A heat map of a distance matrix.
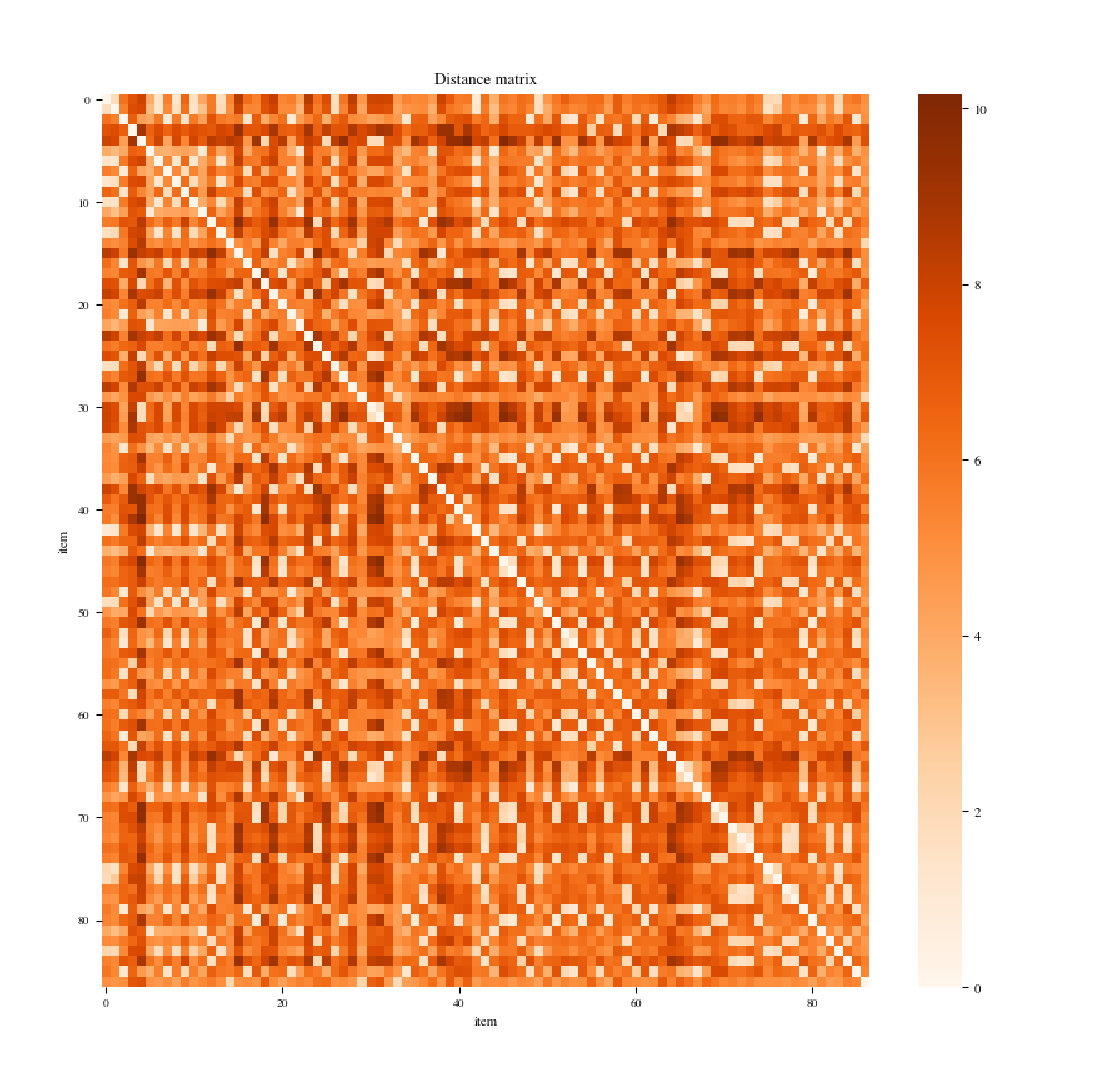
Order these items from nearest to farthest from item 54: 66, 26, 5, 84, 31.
26, 5, 84, 66, 31
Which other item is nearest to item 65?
25
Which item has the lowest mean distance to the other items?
34
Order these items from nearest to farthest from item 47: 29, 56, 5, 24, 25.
24, 29, 5, 56, 25
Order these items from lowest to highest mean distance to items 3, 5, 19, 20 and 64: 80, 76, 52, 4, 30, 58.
80, 52, 58, 76, 30, 4
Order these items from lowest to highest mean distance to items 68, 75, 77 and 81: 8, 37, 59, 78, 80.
37, 8, 78, 59, 80
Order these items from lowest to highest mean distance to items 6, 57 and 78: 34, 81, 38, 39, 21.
81, 34, 21, 39, 38
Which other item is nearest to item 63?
58
